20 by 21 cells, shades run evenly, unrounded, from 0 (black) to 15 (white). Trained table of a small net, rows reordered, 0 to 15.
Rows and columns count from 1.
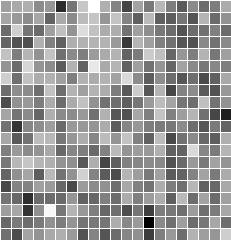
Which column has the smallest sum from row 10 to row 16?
16
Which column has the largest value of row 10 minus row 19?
14
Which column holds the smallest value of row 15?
11
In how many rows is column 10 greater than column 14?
13
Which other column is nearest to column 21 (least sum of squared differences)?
4
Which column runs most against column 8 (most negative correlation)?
17
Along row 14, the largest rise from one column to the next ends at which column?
9
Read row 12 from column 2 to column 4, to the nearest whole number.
5 7 11
